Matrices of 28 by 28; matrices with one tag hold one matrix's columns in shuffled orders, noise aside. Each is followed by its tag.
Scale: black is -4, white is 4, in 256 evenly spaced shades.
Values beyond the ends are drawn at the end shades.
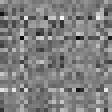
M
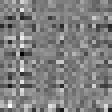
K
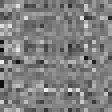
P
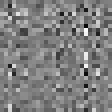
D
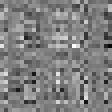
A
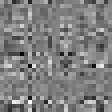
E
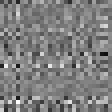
E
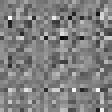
M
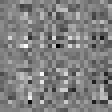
A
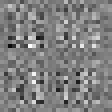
A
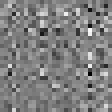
D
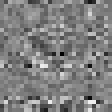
E
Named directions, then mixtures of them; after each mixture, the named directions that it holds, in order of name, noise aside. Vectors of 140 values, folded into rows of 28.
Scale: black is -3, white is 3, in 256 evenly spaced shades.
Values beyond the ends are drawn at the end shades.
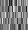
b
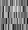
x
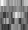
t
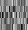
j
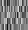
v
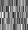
j.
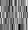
b, j.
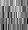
t, x.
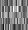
b, v, x.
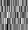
v.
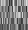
b, t.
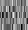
j.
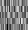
j, v.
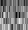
j, t.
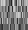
b, t.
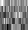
t, v.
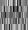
b, v, x.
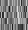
b, j, x.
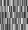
b, j, v.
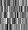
v, x.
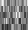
t, v.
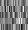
j, v.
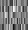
b, j, x.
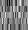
b, v.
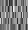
b.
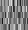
b.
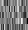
j, v, x.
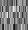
j, v, x.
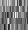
b, t, v.
